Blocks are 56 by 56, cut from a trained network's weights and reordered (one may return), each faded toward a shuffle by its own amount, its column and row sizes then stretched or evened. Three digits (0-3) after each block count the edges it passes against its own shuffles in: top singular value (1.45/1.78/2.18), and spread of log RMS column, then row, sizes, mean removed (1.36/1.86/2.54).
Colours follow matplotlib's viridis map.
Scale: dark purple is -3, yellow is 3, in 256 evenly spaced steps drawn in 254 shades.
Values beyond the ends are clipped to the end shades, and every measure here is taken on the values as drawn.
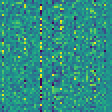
1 3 0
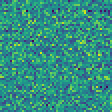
1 0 2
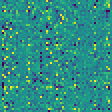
1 3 1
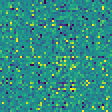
1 2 1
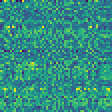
3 0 2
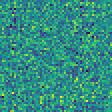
0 2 0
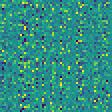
2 3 0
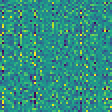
3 3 1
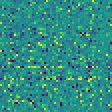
1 2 2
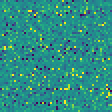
0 0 2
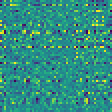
3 2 3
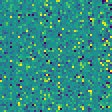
0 3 0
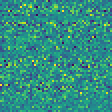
0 0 3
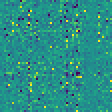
0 3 1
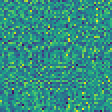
3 1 1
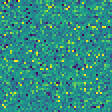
0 0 1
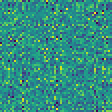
3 2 1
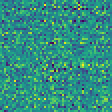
2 2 2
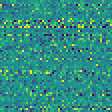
2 0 3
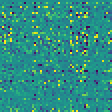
0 3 3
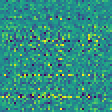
2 2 3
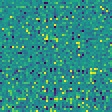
1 2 2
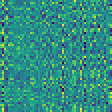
3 3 0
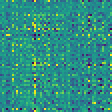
2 3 3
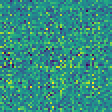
2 2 2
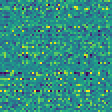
2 2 3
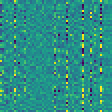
3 3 0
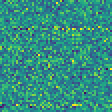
0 0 2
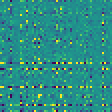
3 3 3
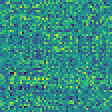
2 2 1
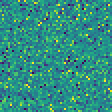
0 0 0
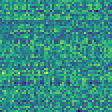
3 0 2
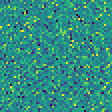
2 0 0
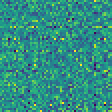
2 1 2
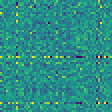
2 2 2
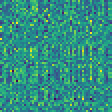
3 2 2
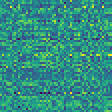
3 1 2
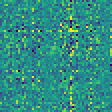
0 3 2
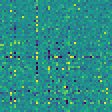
1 2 2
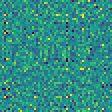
2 1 1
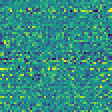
2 1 3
